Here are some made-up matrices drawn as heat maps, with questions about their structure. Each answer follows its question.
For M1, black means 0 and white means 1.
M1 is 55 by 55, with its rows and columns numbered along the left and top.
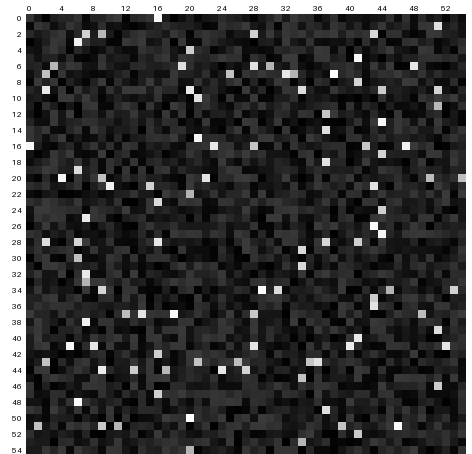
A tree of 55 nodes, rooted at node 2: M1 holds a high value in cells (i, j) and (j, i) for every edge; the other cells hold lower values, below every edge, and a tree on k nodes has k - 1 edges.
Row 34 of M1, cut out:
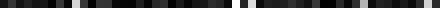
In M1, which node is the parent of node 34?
9
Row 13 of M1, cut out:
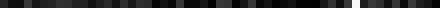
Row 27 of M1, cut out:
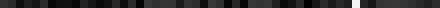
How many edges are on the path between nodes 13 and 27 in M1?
2
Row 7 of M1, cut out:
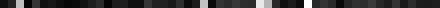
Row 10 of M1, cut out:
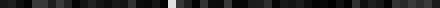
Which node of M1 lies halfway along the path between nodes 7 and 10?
43
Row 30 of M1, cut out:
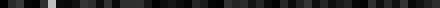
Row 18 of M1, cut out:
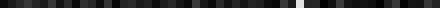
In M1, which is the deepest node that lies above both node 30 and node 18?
28
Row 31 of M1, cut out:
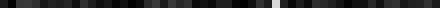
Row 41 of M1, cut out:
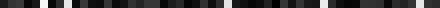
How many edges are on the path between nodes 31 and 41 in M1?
5
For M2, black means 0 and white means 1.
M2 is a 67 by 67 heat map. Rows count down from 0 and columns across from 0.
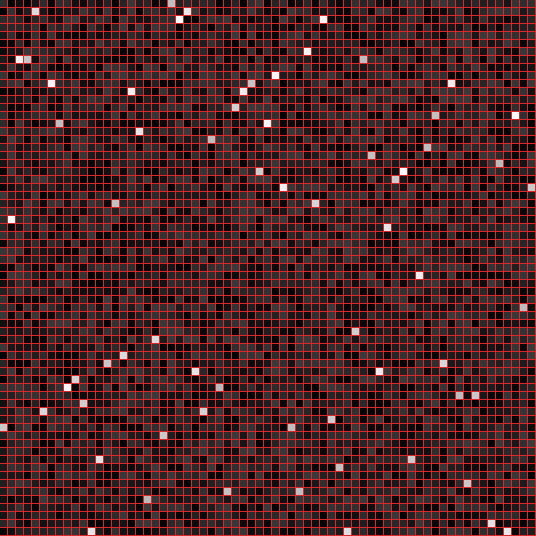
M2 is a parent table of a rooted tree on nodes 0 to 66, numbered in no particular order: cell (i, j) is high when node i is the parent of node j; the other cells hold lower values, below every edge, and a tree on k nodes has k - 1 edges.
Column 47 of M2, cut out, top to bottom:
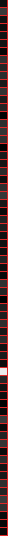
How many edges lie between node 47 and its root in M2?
5
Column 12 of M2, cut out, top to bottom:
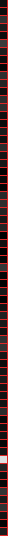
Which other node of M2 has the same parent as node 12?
51
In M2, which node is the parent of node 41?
52
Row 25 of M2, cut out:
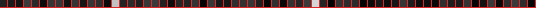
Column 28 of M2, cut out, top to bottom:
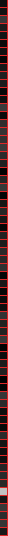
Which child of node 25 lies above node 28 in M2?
14
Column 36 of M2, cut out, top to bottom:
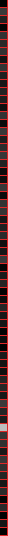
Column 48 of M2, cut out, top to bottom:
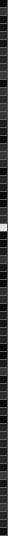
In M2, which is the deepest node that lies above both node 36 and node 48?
53
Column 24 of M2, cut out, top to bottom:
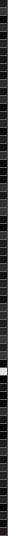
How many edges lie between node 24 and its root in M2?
5
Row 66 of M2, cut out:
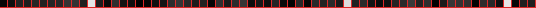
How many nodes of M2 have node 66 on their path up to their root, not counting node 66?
7
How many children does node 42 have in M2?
1
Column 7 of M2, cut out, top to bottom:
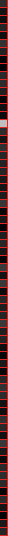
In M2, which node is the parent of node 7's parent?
44
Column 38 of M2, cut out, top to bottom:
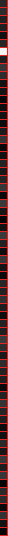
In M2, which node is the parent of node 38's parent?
10
